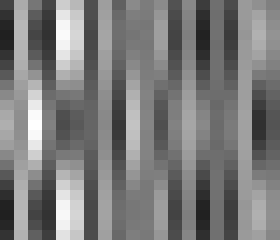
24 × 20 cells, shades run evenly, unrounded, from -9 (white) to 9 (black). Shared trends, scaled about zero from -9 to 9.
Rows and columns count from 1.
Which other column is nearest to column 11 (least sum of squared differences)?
16
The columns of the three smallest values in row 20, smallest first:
5, 6, 2
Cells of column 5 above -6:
14
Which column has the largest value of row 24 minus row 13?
3
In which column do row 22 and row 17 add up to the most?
15
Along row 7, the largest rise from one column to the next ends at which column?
7
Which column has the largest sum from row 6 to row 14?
9
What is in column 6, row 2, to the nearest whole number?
-5
